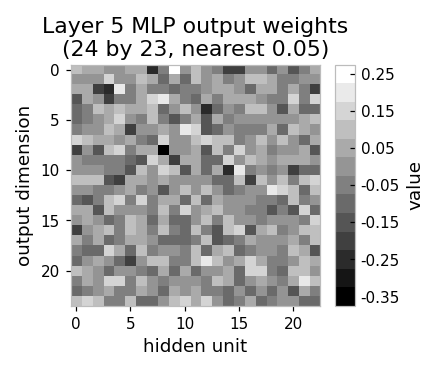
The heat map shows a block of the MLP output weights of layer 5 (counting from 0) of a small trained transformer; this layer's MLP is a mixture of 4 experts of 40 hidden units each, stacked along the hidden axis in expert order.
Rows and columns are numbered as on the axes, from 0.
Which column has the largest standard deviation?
8
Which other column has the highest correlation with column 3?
11
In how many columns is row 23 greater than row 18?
11
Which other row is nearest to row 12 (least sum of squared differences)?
17
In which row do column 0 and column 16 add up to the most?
20
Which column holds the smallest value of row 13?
1
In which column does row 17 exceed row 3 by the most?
0
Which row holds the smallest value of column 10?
10
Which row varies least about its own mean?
22
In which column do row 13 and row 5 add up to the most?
4
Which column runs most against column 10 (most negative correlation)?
6
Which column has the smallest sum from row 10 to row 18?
16
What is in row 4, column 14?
0
